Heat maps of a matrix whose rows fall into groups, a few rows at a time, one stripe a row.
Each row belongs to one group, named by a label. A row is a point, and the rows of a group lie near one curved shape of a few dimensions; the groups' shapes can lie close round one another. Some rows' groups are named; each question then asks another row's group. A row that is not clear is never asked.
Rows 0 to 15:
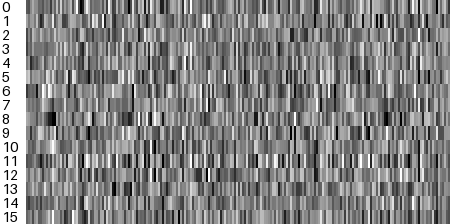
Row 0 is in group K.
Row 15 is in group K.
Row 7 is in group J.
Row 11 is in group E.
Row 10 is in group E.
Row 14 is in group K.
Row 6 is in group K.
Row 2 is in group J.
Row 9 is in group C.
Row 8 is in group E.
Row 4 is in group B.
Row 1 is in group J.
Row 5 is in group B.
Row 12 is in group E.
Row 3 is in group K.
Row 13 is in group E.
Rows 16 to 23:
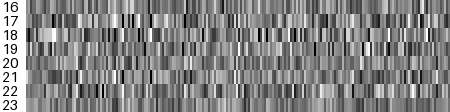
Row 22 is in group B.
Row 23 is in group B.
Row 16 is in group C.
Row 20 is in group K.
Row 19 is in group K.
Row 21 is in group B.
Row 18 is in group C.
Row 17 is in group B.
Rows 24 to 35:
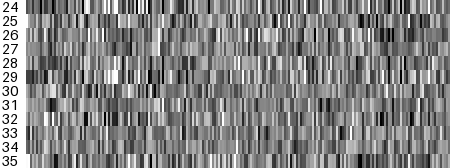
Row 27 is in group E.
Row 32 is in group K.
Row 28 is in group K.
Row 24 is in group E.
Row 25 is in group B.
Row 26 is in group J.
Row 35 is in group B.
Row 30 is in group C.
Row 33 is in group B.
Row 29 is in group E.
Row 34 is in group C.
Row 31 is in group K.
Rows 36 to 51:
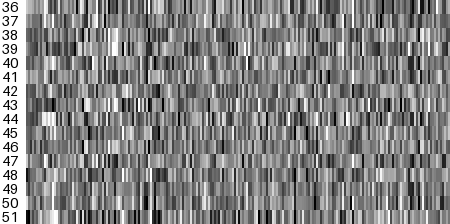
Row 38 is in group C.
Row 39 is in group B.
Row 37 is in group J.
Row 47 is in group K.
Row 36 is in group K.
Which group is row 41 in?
K
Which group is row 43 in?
E
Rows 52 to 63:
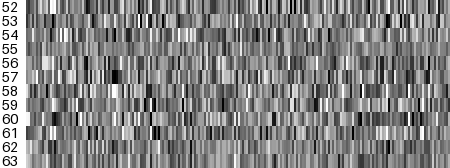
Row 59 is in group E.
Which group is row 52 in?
C
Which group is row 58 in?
B
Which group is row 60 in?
B
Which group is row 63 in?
B
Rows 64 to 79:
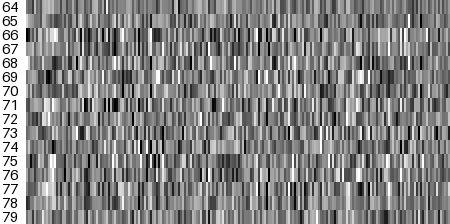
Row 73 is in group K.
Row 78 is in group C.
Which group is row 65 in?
B
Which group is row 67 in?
E
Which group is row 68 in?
B
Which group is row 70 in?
B
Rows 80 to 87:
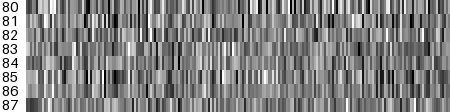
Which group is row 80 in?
C
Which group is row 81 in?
K
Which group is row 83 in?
B
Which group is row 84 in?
K
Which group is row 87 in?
K
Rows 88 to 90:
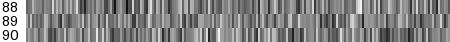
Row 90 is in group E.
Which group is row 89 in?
B
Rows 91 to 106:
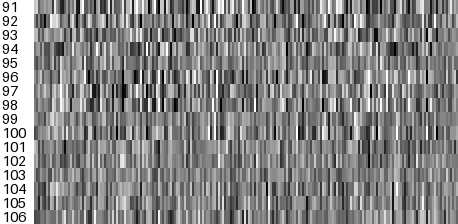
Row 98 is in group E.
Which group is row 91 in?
B
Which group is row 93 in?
B
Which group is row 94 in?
E
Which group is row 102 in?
B
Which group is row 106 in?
K
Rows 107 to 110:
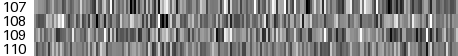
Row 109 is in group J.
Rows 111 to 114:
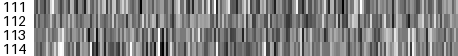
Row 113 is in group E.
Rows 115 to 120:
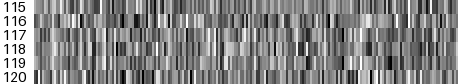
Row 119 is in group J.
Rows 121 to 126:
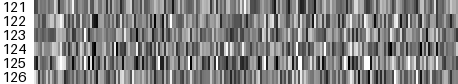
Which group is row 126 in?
B
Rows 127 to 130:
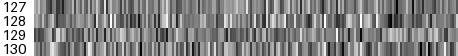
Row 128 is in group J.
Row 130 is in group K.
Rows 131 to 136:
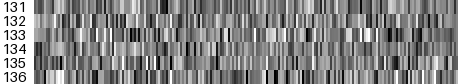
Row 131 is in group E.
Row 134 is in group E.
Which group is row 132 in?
B
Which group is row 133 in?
J
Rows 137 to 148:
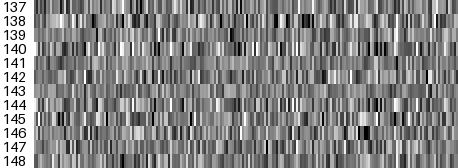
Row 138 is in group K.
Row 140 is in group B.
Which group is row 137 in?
B
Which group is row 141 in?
K
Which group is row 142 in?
E
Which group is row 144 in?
B
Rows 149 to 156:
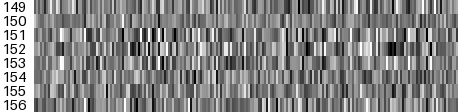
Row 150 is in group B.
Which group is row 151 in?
E
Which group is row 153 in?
E
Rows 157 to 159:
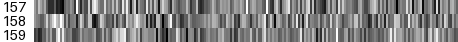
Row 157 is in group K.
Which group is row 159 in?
E
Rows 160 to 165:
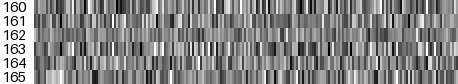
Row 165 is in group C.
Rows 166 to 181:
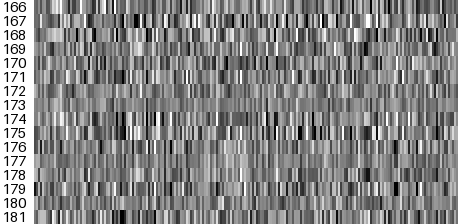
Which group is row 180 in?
B
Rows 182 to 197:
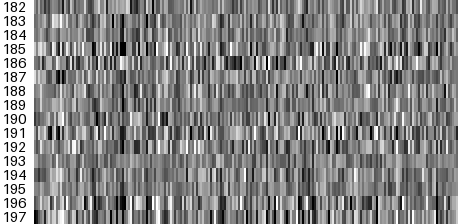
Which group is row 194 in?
K
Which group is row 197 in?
C
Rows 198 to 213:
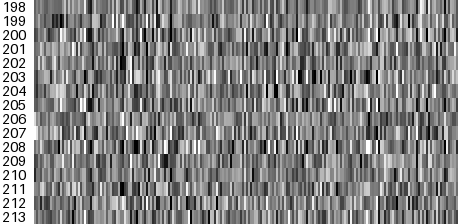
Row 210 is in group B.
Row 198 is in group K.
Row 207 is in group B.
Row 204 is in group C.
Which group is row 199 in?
E
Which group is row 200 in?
K
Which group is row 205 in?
K
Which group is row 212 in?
E
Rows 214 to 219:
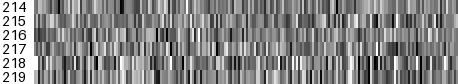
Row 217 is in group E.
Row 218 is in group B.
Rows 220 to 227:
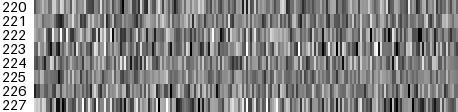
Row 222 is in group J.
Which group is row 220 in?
E
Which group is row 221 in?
K
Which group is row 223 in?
K
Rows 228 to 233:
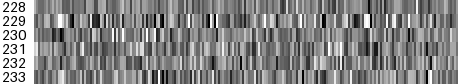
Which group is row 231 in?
B
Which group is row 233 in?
E
